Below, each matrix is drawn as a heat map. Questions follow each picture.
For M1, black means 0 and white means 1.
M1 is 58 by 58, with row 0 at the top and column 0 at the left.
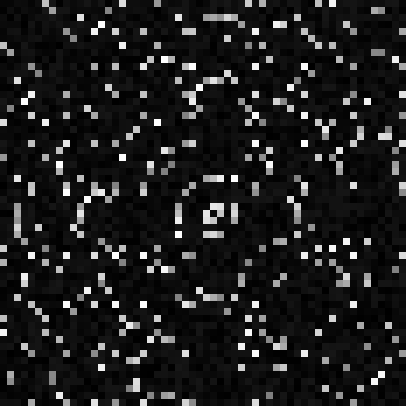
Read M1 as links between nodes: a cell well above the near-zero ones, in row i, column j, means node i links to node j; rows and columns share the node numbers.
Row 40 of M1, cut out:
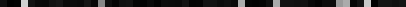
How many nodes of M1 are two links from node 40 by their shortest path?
7
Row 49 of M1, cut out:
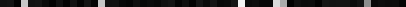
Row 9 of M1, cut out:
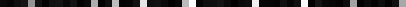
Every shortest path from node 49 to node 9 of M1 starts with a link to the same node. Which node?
node 14
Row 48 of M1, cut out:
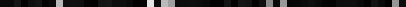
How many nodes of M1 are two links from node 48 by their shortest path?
6
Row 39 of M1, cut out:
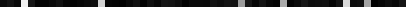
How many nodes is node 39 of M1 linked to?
6
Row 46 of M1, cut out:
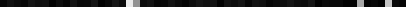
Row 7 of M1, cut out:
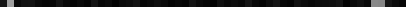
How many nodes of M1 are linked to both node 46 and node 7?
0
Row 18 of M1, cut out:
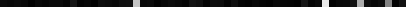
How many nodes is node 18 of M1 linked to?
4
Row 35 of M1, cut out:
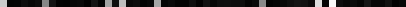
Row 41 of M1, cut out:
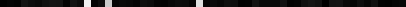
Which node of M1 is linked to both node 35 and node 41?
node 15
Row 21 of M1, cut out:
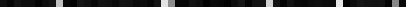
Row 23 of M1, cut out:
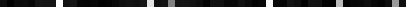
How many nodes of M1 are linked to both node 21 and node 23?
5
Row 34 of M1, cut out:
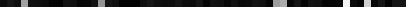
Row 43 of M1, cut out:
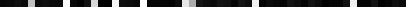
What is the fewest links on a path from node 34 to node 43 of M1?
3
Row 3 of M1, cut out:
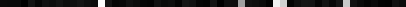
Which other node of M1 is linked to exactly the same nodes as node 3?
node 52
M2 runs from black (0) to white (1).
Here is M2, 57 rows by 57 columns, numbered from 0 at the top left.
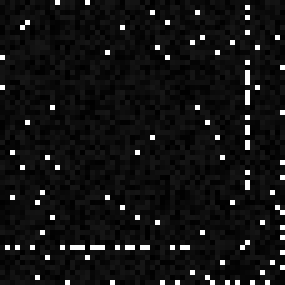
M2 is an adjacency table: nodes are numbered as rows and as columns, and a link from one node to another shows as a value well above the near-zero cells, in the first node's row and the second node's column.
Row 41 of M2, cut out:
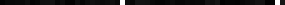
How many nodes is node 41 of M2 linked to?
2
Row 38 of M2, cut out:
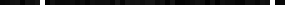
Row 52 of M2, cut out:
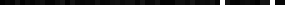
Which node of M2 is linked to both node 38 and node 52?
node 54
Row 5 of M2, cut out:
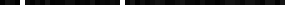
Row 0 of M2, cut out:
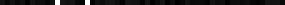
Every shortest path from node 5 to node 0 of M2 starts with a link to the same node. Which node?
node 4
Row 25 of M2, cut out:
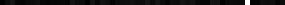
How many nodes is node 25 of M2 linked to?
1
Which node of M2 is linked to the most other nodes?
node 49
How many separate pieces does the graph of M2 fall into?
4
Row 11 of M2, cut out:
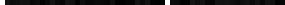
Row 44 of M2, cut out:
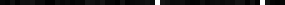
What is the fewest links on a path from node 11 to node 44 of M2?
6
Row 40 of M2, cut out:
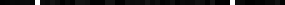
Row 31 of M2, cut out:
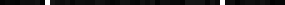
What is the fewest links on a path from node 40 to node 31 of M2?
7
